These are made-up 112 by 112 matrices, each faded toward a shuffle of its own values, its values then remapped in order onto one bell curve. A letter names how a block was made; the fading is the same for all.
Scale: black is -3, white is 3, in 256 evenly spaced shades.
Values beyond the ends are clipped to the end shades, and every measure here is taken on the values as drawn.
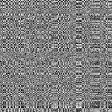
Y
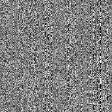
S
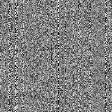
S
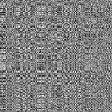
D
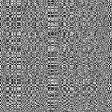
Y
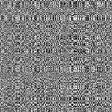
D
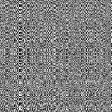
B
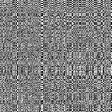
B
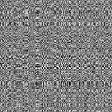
D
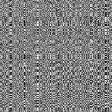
B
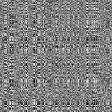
B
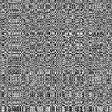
D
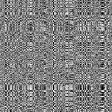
B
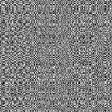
D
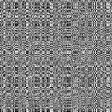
Y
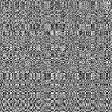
D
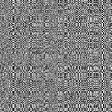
B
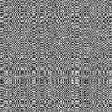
Y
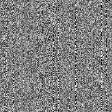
S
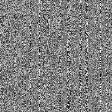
S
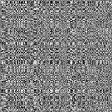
D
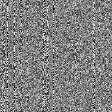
S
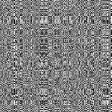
B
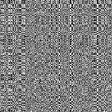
B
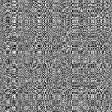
D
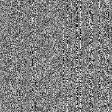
S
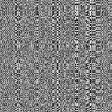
B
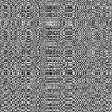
Y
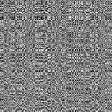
D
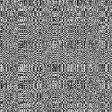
B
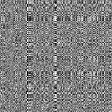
B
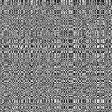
Y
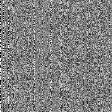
S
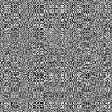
D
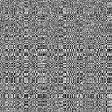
Y
